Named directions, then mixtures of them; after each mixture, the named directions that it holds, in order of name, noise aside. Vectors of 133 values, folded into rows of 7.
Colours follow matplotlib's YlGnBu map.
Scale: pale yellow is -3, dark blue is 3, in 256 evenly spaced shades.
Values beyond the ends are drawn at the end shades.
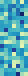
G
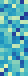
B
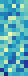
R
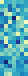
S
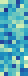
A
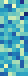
A, B.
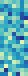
B, G.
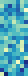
A, G, R.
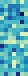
G.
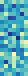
G, R, S.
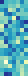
S.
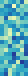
B, R.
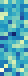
B, G, R.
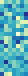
B, S.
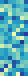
B, G.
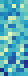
R.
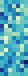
R, S.
